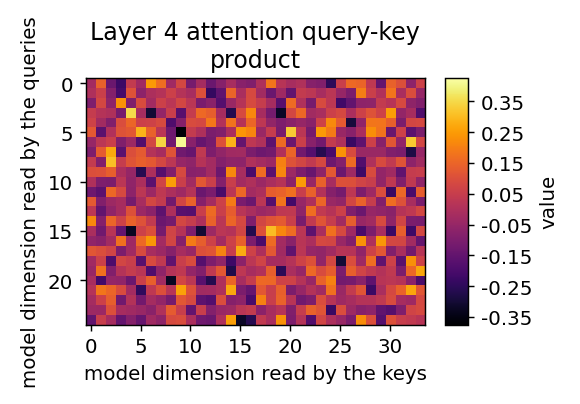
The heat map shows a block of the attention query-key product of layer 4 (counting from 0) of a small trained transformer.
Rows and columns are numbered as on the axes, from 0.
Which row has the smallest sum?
7
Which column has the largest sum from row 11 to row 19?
18
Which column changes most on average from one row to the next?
32
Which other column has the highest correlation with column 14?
19
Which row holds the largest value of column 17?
22
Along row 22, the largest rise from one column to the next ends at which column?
17
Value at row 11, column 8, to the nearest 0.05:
0
